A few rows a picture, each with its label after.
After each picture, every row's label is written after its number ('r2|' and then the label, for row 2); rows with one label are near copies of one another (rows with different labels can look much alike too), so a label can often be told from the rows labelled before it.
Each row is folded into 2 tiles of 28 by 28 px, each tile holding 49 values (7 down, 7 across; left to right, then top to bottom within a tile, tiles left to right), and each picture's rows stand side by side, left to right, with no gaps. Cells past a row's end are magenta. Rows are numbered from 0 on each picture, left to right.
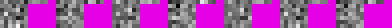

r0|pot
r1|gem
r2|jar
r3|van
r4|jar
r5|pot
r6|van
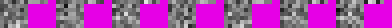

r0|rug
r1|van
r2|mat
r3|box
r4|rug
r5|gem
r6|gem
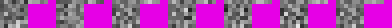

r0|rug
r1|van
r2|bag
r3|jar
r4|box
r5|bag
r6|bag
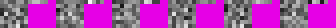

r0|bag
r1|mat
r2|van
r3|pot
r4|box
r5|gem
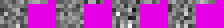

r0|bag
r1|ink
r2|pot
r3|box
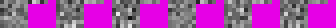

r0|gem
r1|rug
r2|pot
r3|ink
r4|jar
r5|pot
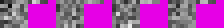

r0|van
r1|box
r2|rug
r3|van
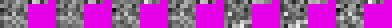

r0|gem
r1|gem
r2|mat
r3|gem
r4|rug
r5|rug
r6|mat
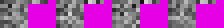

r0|van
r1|gem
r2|ink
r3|gem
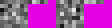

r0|mat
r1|jar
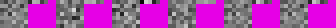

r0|ink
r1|jar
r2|ink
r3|bag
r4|ink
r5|ink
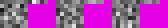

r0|mat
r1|bag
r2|pot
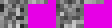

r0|box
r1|rug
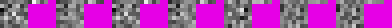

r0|mat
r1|van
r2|mat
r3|van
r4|jar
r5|box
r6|box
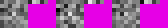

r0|gem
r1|mat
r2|ink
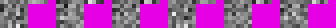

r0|box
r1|van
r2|ink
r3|pot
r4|ink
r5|mat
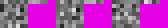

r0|box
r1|jar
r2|mat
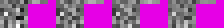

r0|pot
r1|bag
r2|bag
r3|pot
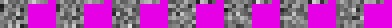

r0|box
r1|box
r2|bag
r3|ink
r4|mat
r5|gem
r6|jar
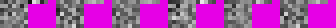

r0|ink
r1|bag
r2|bag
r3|van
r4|van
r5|bag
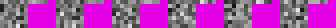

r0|box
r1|pot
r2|bag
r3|mat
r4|van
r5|jar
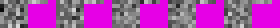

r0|box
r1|jar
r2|ink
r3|van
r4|bag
